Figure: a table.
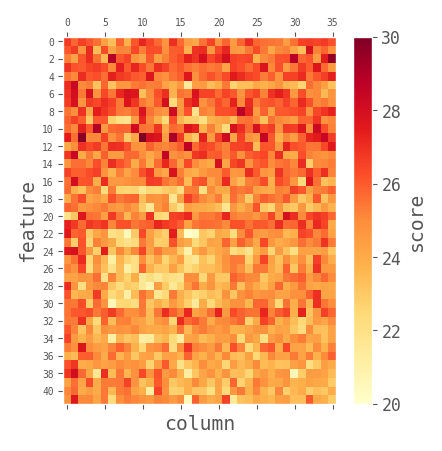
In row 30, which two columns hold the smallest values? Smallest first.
6, 17
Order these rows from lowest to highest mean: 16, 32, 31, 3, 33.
33, 32, 16, 31, 3
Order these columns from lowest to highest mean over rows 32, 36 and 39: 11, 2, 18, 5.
11, 18, 5, 2
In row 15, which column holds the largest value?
14
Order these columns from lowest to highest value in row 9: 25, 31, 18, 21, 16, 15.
18, 16, 15, 21, 25, 31
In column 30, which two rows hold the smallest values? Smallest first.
38, 24
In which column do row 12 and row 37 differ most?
16
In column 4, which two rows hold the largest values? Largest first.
10, 8
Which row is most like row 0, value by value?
15
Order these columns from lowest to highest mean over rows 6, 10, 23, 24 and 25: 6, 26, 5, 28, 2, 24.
6, 24, 28, 5, 26, 2
